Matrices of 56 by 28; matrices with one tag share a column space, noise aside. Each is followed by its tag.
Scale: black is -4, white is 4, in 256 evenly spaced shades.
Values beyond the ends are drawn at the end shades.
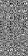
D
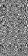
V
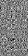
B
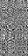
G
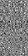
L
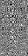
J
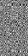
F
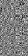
J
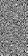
F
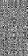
G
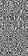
D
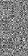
B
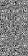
D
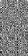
G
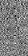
J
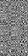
F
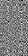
F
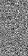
D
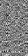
F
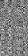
G
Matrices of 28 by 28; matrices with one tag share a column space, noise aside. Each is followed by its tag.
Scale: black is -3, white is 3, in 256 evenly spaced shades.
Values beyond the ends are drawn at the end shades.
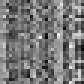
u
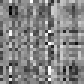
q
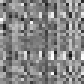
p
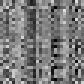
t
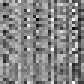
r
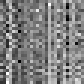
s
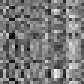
u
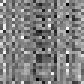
r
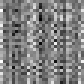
s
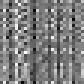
r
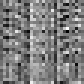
r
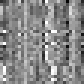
q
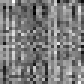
q
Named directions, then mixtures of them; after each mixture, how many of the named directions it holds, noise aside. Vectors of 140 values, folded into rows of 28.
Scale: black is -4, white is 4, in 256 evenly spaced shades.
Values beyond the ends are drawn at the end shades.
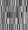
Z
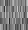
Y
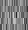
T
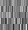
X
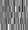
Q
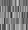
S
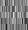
four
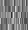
four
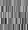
one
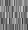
four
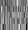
three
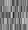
four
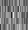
two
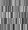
two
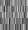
one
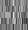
four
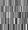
four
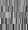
two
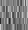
three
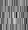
one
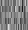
two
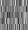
one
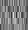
three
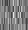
four
